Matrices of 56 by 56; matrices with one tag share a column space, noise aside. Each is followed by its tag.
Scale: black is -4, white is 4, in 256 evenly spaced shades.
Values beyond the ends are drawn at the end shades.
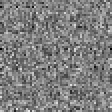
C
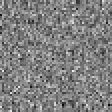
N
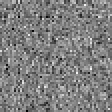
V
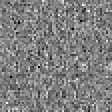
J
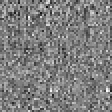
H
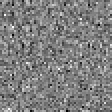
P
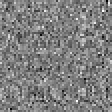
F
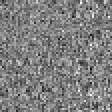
V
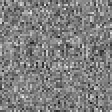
P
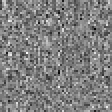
N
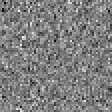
F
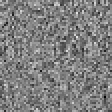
P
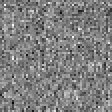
J
